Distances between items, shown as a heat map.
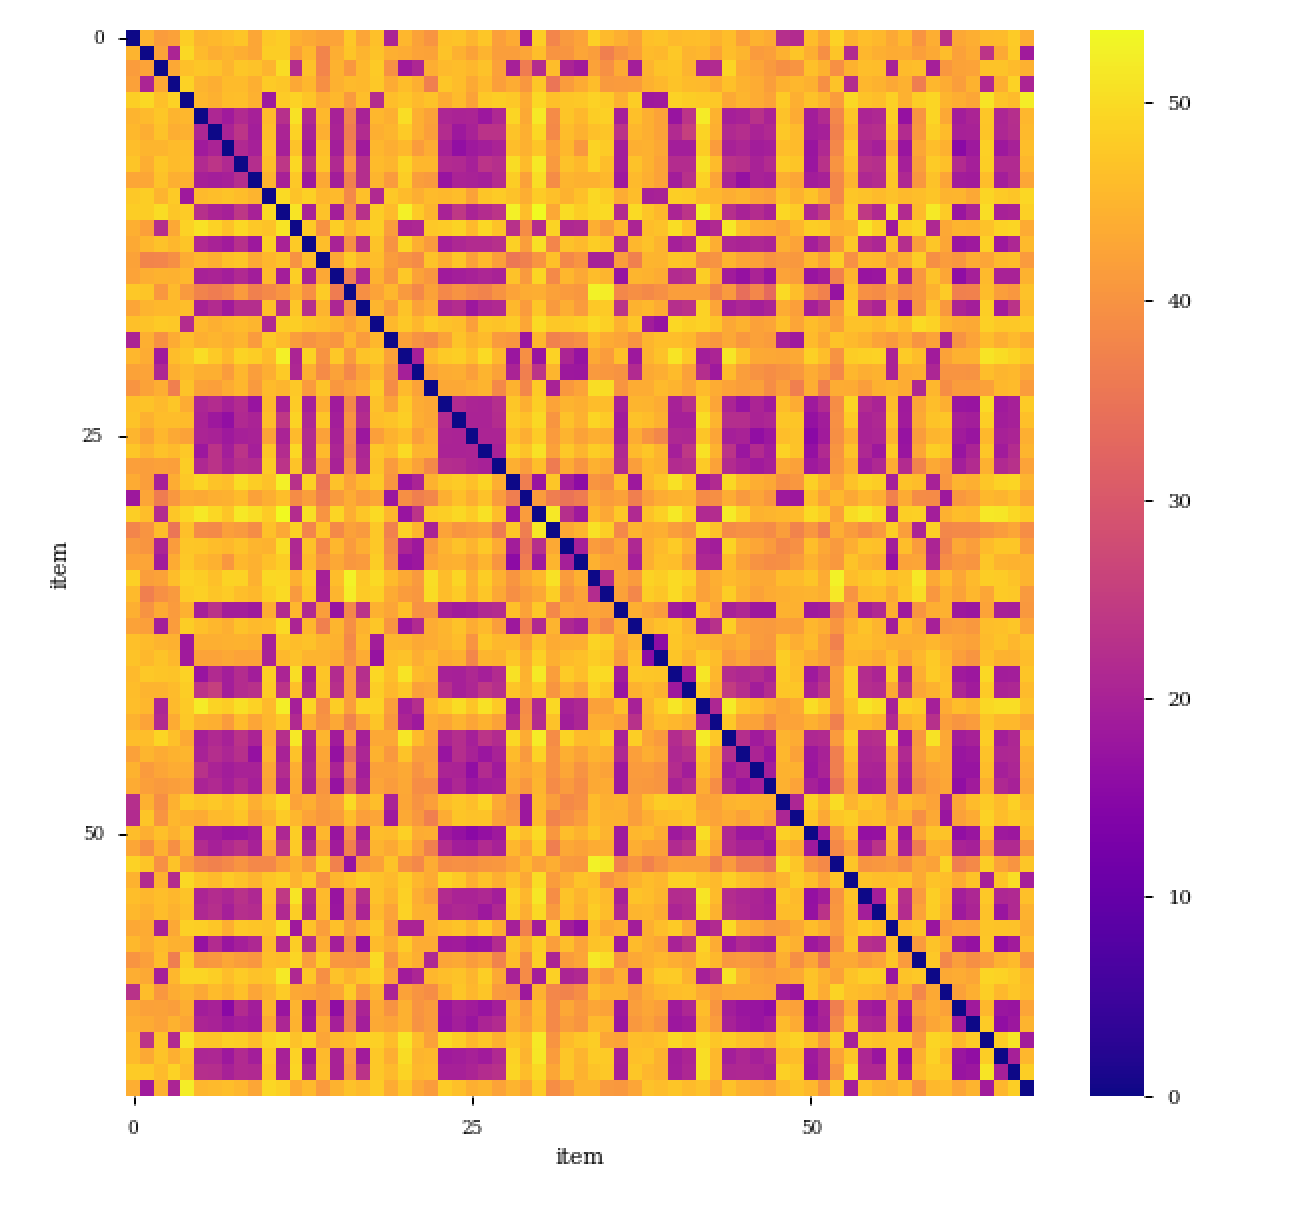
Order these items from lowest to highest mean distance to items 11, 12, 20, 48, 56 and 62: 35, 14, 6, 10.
6, 14, 35, 10
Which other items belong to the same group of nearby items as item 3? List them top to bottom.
1, 53, 63, 66
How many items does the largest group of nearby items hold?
30
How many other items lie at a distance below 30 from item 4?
4
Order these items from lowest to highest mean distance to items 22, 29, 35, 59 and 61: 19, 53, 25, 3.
19, 25, 3, 53
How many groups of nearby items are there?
8
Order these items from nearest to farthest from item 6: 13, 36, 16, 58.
13, 36, 16, 58
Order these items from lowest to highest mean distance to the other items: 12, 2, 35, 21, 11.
11, 21, 2, 12, 35
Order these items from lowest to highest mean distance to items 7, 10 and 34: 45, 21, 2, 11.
45, 11, 21, 2
